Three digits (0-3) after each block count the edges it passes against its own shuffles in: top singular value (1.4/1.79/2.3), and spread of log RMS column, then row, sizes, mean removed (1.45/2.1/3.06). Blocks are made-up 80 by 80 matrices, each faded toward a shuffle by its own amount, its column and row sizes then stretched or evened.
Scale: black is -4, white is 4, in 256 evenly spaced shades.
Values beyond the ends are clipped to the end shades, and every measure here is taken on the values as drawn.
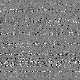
1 0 3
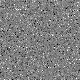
0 0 0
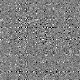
2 2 2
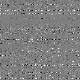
1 1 3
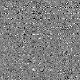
2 1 2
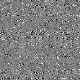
2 0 2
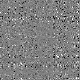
1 2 2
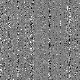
0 3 0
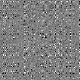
3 2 1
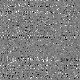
2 1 2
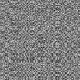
3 2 0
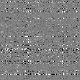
2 2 3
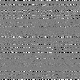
3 0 3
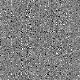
1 2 1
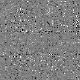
0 2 2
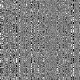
3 3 0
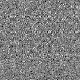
2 0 1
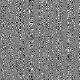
1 3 1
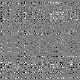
2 2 3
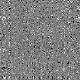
2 2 1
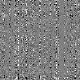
1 3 2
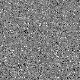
0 1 1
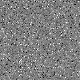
0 0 1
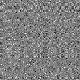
3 0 1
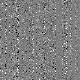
0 3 0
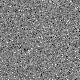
0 0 0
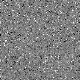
0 1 1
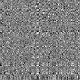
3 1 2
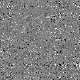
0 2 2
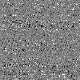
1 1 2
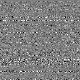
2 0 3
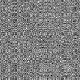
3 1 0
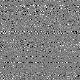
1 0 3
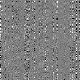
3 3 1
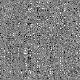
2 2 1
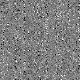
1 2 0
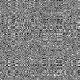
3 1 2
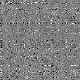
2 1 2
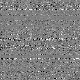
1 0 3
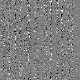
0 3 0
